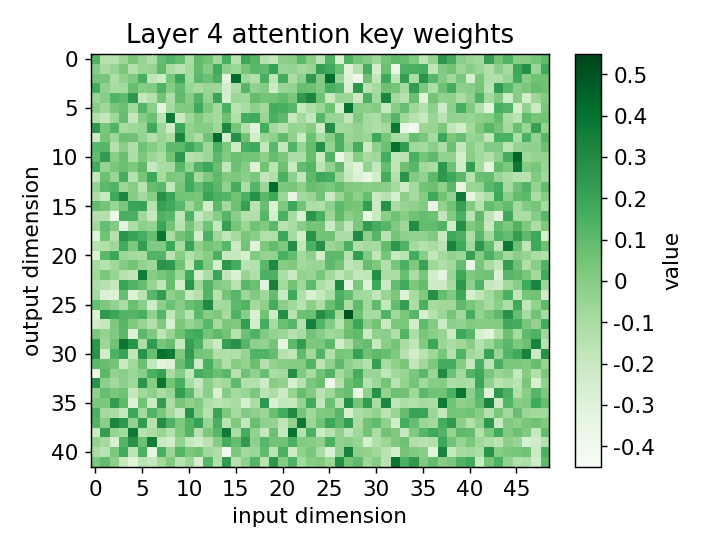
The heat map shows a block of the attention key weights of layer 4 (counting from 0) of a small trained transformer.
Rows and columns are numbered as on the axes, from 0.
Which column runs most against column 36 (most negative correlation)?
5
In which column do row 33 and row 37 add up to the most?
7
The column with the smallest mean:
29
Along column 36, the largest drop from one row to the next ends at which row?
15
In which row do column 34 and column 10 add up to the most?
36
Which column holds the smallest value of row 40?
14
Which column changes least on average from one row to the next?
41
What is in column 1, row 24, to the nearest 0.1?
-0.3
